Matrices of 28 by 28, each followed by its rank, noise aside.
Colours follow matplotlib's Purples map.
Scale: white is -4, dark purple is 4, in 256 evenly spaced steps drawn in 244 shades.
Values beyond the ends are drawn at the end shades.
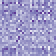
four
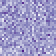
eight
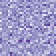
four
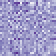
three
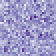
eight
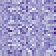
four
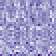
four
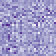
six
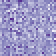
eight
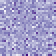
six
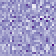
four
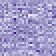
six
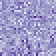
eight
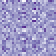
four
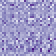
four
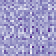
four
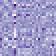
four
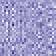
four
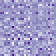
three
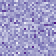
eight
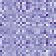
three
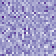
six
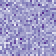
eight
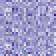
three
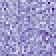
eight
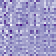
three
